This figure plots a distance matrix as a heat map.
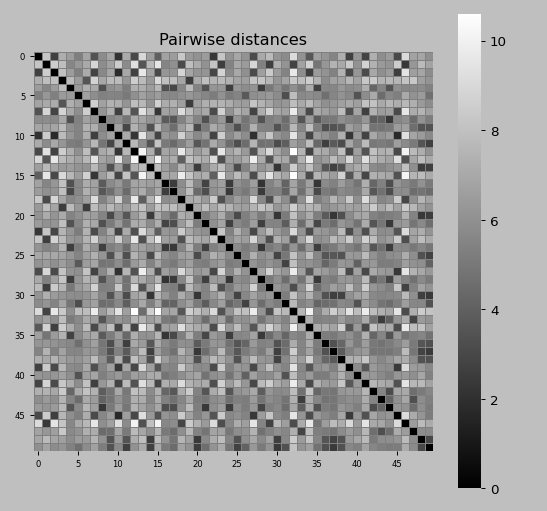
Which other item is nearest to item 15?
7
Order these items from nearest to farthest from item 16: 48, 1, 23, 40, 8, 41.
8, 40, 1, 48, 23, 41
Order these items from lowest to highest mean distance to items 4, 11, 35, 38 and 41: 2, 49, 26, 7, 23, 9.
49, 9, 26, 2, 7, 23
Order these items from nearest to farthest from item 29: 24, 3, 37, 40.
24, 40, 37, 3
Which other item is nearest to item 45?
10
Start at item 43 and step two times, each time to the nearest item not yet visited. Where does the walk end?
47
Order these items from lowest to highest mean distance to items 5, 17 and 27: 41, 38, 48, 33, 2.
2, 41, 33, 48, 38
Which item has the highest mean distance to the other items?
32
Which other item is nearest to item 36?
11
